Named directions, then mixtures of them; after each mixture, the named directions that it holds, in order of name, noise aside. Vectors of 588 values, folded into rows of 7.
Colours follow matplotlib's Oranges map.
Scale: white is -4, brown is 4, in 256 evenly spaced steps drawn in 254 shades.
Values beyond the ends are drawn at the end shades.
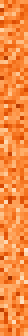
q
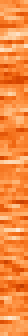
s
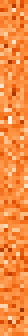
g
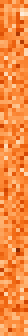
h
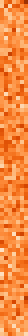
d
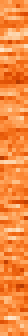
s.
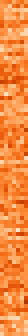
d, h, s.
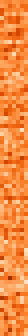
h, q, s.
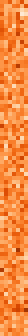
h.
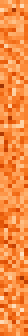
g, h, q.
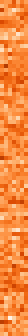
g, q, s.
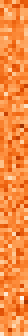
d, h, q.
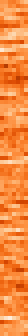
s.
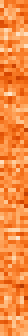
d, q, s.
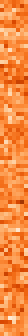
g, q, s.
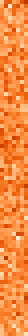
d.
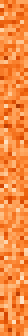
q.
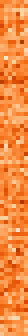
h, s.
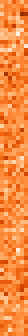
h, s.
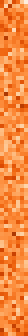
d.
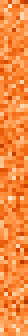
d, h, q.
